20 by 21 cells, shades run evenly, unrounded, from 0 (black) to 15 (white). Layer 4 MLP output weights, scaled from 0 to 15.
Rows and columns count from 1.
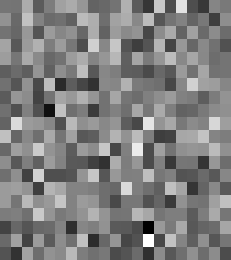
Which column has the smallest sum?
14
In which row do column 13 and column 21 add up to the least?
4
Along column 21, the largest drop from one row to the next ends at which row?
17
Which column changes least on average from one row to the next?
10
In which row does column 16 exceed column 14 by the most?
18
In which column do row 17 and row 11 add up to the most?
13
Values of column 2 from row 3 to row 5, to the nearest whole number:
6 5 7
